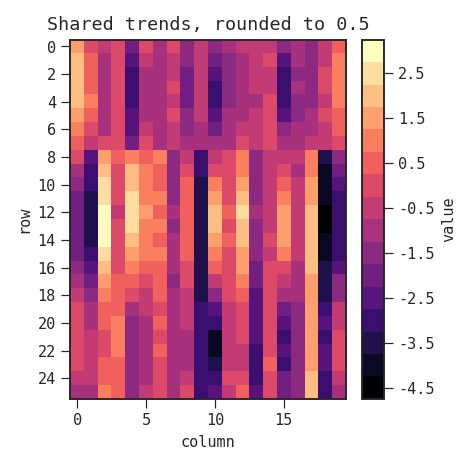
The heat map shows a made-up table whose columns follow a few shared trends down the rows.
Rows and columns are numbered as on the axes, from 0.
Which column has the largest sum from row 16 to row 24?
17
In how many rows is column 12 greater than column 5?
17
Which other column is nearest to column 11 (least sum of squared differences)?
8
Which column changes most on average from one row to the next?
10
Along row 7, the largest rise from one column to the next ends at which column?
5
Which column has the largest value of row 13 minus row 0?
4
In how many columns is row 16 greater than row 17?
8
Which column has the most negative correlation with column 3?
13
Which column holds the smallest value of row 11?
18
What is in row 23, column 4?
-1.5
